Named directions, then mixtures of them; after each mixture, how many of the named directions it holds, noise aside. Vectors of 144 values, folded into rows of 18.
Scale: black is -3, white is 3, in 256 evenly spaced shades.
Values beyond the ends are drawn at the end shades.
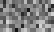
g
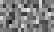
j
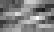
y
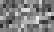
two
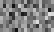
two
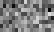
three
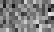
three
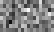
one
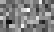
three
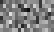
one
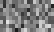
one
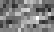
two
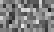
one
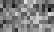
three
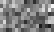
two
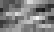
one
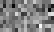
three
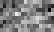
three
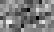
three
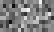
two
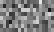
one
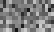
one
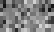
two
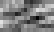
one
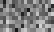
one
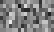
one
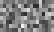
one
